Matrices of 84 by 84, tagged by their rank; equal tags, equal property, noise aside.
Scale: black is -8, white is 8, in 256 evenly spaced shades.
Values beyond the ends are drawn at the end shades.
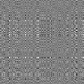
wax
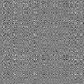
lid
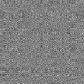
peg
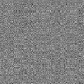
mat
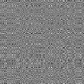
lid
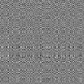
wax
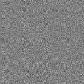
mat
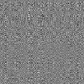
mat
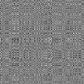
wax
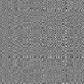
lid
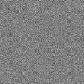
mat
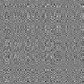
lid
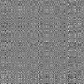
lid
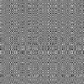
wax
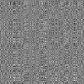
lid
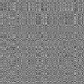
lid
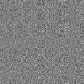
peg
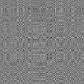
wax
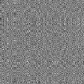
peg
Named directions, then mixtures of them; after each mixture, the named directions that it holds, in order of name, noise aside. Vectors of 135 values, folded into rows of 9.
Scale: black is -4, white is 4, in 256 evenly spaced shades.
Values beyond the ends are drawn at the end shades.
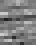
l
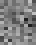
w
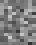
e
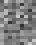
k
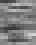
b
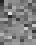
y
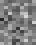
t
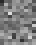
b, y.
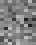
w.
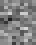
l, t, y.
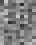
k.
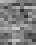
b, t.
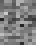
k, l, w.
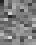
y.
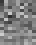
k, t, y.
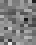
w.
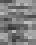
b, l.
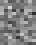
e.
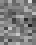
w.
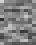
b, t, y.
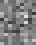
e, k, t.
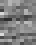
l.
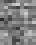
b, l, t.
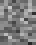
e.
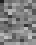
b, y.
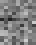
l, t, w.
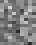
e.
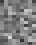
e, y.
